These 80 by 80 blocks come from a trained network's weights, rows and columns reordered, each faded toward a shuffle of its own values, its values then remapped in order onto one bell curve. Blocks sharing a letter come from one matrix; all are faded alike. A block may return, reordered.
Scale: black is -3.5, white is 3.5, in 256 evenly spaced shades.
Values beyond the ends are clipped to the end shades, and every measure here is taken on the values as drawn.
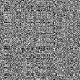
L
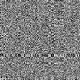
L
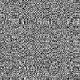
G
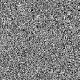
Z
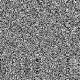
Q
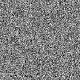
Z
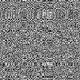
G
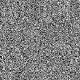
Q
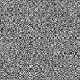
G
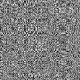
L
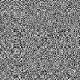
L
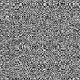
G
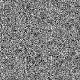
Z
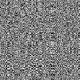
L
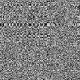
L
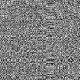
G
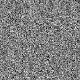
Z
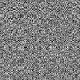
G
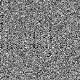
Q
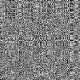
L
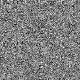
Q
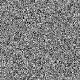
Q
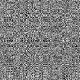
L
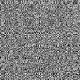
G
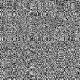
L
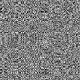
G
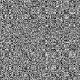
L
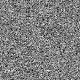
Z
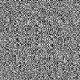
L
